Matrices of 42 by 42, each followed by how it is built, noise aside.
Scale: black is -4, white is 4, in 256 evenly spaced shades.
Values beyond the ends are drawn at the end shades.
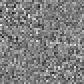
block diagonal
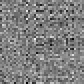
low rank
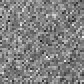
Hankel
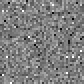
sparse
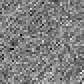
Hankel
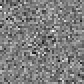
block diagonal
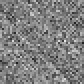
Toeplitz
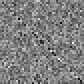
diagonal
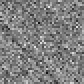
Toeplitz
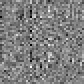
low rank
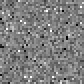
sparse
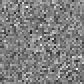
block diagonal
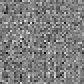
low rank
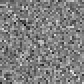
diagonal
